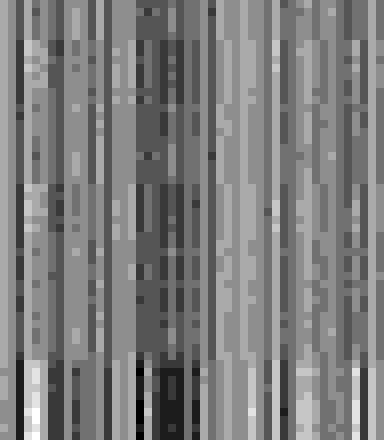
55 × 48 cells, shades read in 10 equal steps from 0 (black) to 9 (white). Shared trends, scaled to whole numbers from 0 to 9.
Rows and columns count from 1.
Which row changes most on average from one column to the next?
52
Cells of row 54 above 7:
1
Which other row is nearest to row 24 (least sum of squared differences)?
25
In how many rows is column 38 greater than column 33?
14
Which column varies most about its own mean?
5
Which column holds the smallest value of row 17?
21
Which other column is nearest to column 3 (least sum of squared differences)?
23
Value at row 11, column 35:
6
